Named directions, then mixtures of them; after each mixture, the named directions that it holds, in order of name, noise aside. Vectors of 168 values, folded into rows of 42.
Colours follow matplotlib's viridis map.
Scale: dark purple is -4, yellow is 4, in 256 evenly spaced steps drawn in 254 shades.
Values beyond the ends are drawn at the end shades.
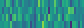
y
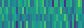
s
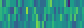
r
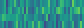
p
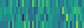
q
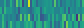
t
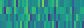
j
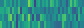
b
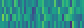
p, y.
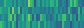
b.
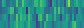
r.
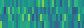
b, j, r.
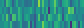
y.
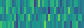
b, p, y.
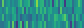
s.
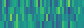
p, r, y.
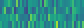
j.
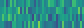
b, p.
